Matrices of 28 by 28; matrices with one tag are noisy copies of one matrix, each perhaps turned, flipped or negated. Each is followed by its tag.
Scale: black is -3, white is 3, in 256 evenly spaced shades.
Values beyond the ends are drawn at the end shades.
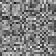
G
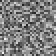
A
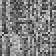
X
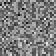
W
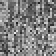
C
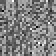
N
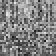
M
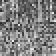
M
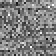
N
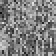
C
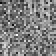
N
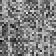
N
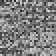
N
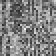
X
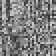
X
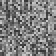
N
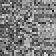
M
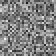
G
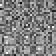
G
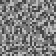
A
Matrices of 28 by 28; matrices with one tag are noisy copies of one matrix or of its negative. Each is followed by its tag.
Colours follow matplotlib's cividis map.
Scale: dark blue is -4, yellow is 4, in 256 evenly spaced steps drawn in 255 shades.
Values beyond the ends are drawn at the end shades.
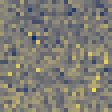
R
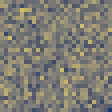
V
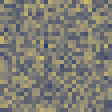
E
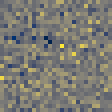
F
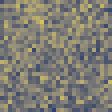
R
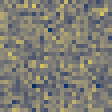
F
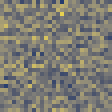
F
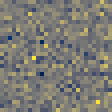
E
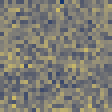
F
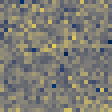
V
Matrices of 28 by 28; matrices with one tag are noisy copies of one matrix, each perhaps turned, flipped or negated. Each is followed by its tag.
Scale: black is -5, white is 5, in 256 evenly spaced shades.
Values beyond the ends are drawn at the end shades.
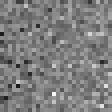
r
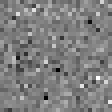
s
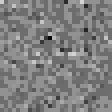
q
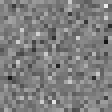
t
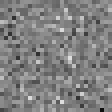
s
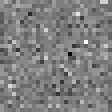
s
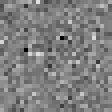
q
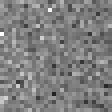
r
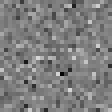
q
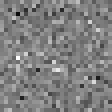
s
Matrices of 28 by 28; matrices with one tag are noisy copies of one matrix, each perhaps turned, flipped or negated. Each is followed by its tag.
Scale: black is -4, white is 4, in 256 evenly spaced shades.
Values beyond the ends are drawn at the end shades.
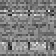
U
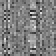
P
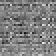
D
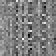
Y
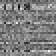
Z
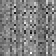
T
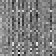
D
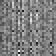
D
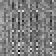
D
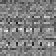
Y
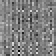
D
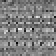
Y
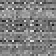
T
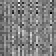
D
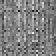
D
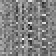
Y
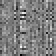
P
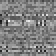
P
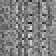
Y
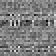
P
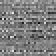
D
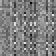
T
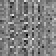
Y
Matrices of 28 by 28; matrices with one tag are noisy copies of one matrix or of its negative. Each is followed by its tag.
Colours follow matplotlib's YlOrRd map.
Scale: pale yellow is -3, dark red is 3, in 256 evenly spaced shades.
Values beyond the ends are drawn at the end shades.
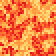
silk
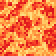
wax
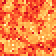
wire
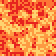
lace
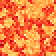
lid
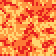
silk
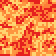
silk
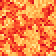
lid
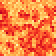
lace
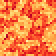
wax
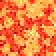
lid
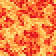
lid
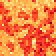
lace
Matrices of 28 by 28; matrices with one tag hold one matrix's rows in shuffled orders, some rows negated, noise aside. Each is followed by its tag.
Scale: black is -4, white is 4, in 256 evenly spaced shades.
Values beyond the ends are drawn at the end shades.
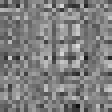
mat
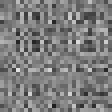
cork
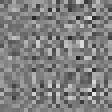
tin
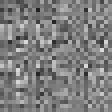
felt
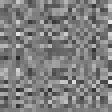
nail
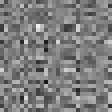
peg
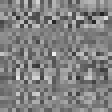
cork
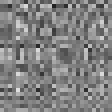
felt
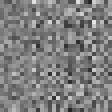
tin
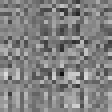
mat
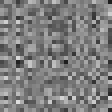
nail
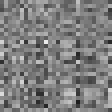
peg
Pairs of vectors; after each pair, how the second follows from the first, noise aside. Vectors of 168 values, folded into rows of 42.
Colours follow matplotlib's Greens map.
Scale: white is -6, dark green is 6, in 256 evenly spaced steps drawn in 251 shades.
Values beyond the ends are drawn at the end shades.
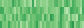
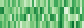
scaled up.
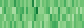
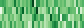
scaled up.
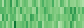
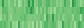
wrapped around, partly zeroed.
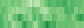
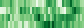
reversed, negated, scaled up.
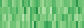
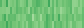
reversed, shrunk.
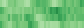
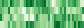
reversed, negated, scaled up.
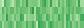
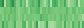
negated, partly zeroed.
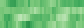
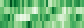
scaled up.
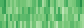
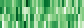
reversed, negated, scaled up.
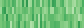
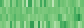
negated, partly zeroed.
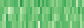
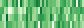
scaled up.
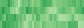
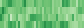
wrapped around, negated.
